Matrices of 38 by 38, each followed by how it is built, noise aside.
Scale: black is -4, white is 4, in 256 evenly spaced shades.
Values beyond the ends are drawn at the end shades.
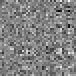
low rank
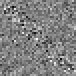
banded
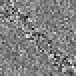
banded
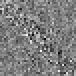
banded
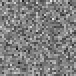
noise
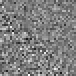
lower triangular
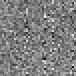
uneven columns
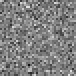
noise
